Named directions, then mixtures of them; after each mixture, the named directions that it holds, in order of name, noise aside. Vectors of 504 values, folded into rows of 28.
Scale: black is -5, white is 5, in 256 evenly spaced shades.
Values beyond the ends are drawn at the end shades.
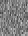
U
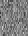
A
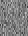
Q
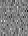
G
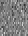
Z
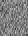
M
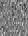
Z.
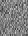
M.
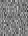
G, Q.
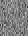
Q.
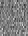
A, Z.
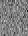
A, G.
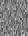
U, Z.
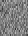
M.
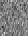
A, Z.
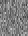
G, U.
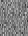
Q.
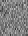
M.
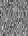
A.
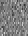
Z.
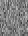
Q, U.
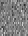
Z.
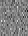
G.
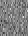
G, Q.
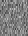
A, M.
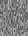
U.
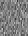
U, Z.
